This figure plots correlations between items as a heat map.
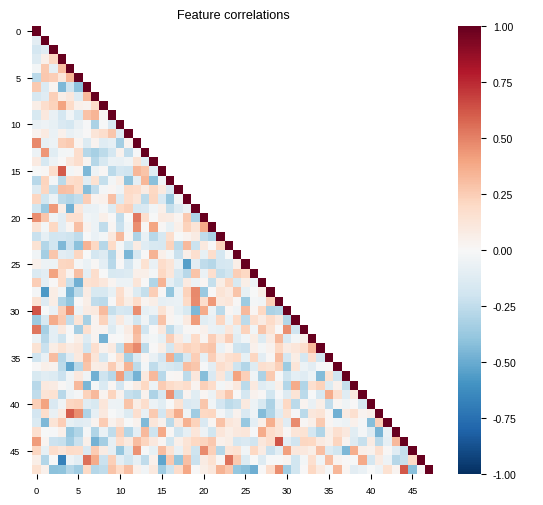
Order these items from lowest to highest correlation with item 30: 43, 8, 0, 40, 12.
43, 40, 8, 12, 0
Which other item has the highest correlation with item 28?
19
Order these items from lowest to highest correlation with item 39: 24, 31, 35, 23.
24, 31, 23, 35
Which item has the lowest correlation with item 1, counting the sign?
28
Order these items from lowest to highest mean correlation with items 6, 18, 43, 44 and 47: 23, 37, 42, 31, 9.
31, 37, 42, 9, 23
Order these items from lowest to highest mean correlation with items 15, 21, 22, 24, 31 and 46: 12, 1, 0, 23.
1, 0, 12, 23
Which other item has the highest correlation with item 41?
4
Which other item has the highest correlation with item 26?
2
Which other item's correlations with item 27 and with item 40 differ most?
5
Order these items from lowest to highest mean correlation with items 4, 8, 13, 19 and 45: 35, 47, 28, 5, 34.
47, 28, 35, 34, 5
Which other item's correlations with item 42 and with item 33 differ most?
8
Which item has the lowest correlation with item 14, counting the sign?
16
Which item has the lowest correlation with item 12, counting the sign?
37
